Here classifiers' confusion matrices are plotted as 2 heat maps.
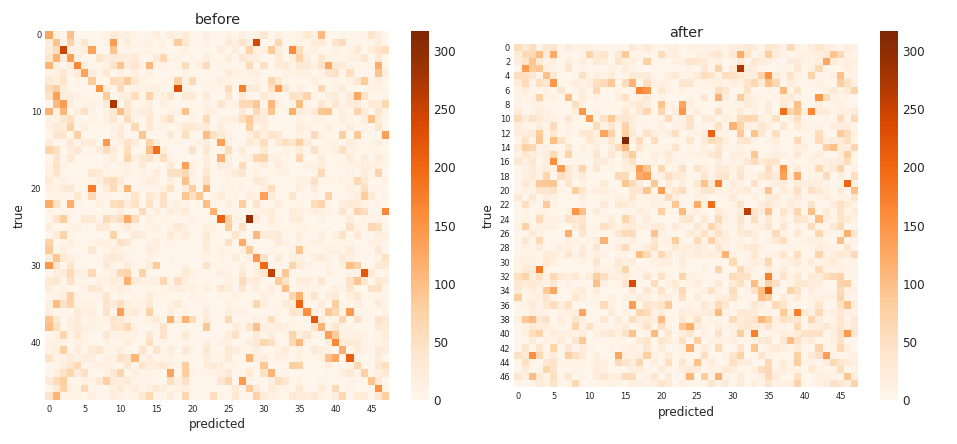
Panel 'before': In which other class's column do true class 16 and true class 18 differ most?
24
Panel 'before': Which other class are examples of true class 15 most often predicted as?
14
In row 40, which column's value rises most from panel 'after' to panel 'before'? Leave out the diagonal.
35
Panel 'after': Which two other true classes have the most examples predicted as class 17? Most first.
6, 18
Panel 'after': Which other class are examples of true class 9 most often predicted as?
37
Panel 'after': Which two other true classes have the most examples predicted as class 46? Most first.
19, 40
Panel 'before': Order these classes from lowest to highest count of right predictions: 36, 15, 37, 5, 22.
22, 5, 36, 15, 37
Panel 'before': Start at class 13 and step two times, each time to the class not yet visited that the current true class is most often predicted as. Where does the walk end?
1
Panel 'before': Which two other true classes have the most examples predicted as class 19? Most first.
17, 37
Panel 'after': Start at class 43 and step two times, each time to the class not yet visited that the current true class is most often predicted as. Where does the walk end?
18
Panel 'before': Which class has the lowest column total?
21
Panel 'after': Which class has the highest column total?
35
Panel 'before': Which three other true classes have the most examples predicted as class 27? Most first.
7, 45, 22
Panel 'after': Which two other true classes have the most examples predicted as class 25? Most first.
22, 44
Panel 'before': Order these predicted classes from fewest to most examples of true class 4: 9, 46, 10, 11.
11, 9, 10, 46
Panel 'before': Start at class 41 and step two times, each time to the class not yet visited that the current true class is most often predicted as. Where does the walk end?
34
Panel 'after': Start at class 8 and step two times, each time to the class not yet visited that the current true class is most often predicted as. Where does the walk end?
32
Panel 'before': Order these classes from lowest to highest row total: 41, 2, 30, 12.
12, 41, 30, 2
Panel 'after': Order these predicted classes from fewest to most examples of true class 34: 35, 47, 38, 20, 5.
47, 20, 38, 5, 35
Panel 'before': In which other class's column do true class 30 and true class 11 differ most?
0
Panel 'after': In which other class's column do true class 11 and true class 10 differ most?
30
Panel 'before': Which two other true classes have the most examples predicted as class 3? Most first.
22, 0
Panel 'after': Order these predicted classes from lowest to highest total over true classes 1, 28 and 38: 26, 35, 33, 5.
26, 33, 5, 35
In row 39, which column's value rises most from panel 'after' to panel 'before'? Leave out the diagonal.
40
